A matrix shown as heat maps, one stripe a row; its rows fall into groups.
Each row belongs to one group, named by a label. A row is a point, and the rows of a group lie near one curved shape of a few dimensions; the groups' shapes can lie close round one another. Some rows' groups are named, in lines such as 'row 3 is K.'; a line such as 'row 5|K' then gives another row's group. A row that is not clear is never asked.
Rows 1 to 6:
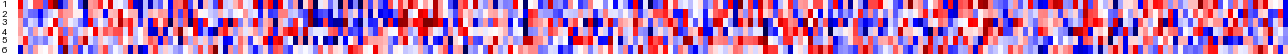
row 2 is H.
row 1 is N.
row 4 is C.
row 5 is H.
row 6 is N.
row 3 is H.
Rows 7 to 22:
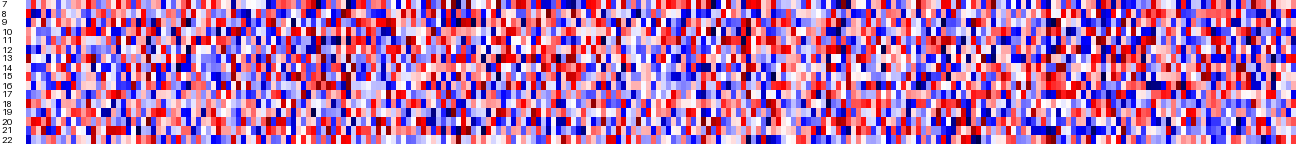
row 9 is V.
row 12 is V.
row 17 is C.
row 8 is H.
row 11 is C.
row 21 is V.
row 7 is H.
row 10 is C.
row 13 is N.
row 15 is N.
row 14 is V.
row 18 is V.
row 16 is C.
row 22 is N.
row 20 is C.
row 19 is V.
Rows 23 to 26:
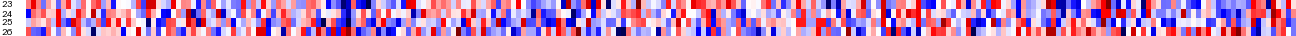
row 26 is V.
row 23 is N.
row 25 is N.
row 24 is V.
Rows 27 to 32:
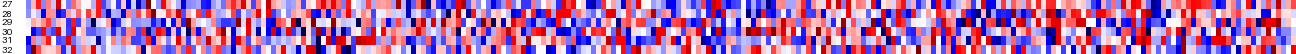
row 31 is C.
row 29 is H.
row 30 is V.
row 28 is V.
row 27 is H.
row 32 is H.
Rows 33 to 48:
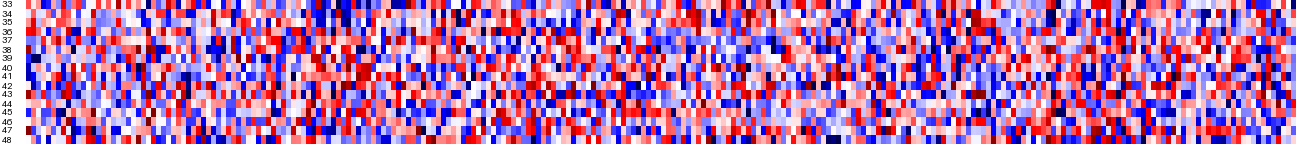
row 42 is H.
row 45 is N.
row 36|N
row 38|N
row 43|N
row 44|H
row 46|N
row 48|C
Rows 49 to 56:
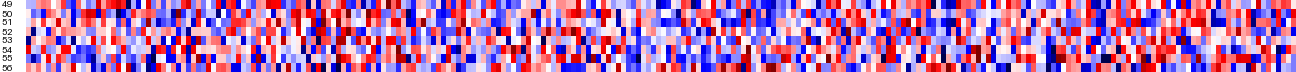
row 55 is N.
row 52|H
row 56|C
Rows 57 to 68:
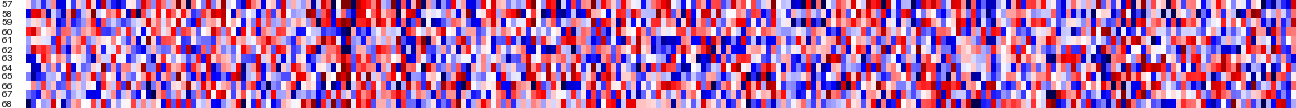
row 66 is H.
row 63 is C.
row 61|H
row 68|N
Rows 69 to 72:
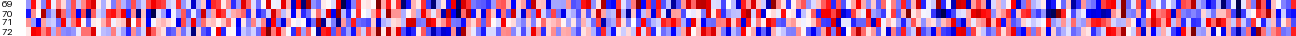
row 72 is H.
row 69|H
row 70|V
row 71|H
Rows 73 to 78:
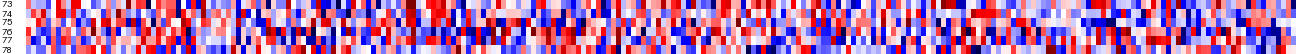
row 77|H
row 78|N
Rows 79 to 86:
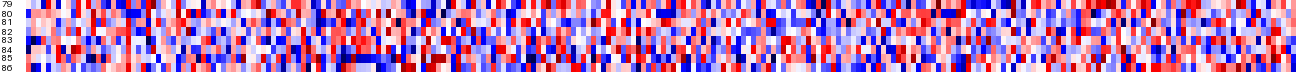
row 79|V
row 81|H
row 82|V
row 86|H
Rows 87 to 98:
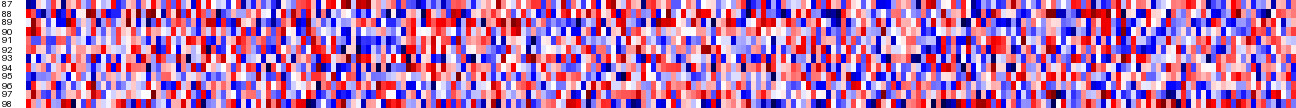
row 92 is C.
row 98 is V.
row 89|C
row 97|N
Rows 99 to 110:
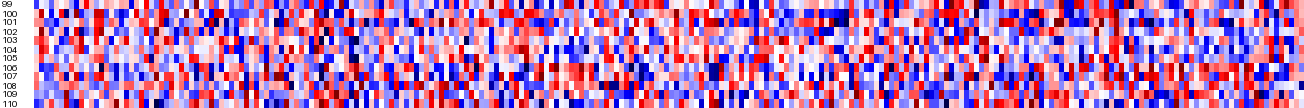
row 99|N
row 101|C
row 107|V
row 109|C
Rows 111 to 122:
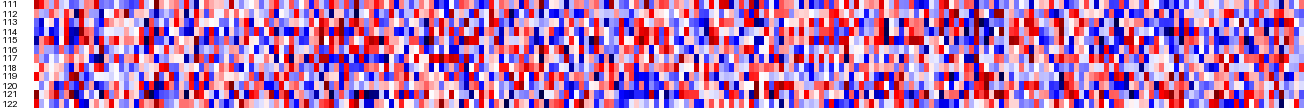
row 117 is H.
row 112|N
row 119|N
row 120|V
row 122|N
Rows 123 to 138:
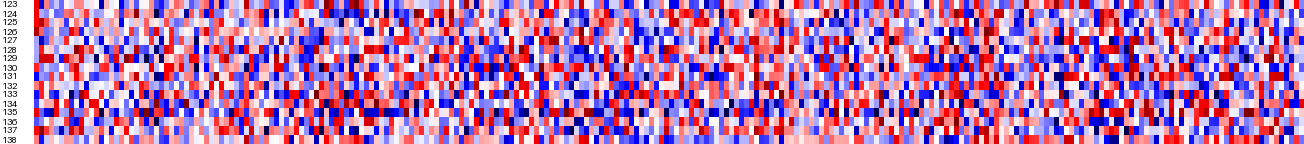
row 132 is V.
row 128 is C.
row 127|V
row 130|H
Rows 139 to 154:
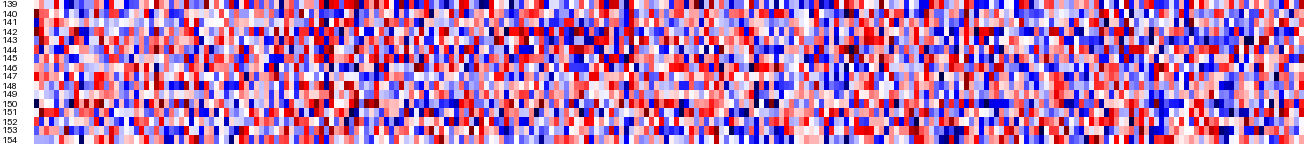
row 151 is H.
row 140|V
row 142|N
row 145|H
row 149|N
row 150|N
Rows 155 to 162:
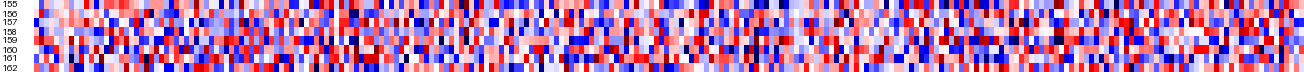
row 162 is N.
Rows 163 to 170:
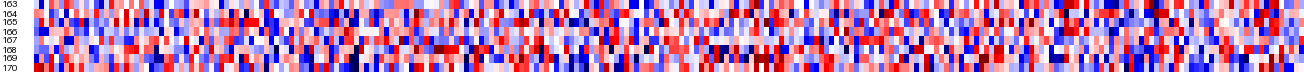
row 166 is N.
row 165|V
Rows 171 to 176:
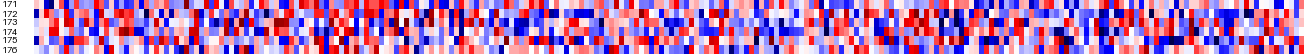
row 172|V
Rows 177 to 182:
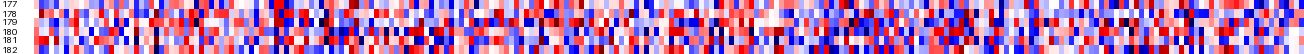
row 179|H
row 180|H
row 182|H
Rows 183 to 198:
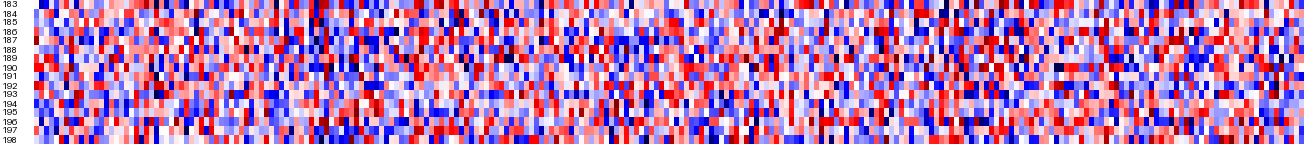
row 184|V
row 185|V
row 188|H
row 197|H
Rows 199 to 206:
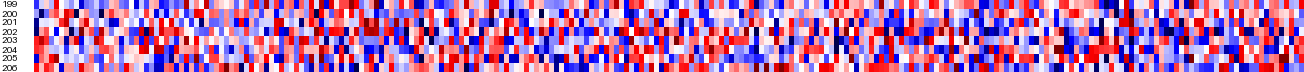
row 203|V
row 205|H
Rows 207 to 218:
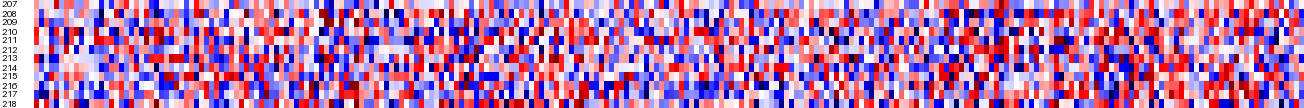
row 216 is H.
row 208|H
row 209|H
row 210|V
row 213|H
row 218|N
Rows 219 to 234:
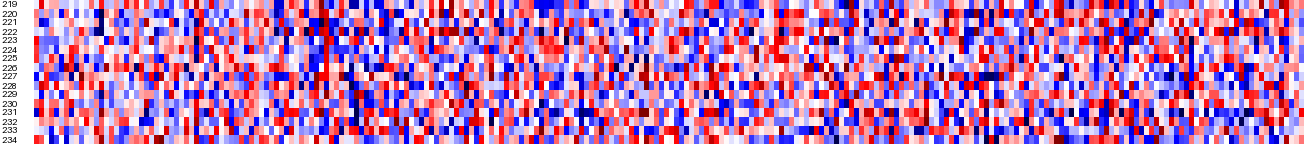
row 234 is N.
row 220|H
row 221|V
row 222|H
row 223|H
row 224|H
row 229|H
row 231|V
